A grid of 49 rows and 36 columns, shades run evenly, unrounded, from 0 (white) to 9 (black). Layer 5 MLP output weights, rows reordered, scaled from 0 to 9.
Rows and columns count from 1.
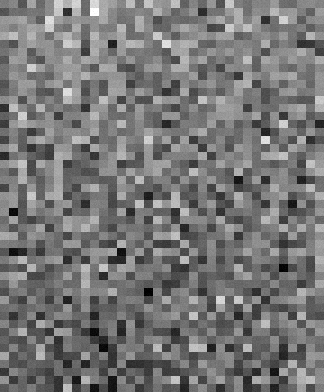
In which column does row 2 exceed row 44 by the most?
23
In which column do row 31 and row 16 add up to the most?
19
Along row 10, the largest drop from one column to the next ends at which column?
28
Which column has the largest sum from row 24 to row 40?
17
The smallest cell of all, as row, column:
2, 11
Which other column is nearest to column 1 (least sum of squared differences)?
29
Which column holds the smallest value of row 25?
4
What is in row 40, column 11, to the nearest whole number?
8
